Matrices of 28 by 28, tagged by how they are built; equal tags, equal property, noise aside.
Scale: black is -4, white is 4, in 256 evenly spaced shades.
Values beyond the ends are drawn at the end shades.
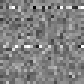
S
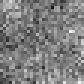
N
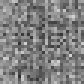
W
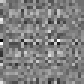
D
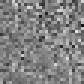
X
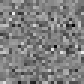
S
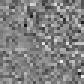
X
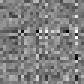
D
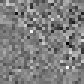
X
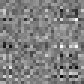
D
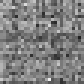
W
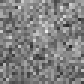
N
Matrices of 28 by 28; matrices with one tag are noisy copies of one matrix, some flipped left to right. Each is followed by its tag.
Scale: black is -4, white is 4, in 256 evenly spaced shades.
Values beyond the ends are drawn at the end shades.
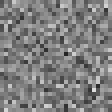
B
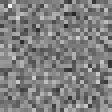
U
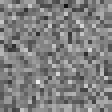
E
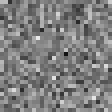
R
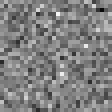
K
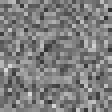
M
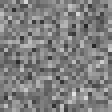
K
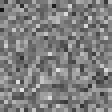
M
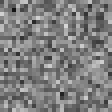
K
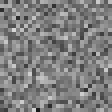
M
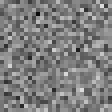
U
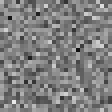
U
